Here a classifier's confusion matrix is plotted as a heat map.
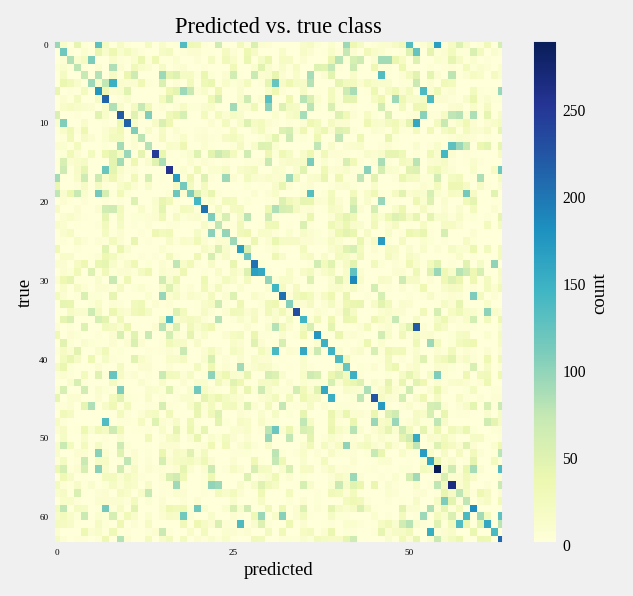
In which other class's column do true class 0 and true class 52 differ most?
54
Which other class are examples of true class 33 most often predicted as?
23
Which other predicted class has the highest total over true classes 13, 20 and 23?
56
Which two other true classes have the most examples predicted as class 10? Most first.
14, 53
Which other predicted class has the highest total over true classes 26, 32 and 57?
59
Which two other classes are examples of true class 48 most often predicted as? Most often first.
7, 45
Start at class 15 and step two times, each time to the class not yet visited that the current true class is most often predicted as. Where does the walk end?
51
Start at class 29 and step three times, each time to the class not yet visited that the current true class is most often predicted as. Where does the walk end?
53
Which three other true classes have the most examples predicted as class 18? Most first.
0, 60, 6
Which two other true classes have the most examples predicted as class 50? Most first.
0, 61
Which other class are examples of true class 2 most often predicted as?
5
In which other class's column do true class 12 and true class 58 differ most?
55
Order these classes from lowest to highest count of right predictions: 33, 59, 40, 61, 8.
8, 33, 40, 61, 59
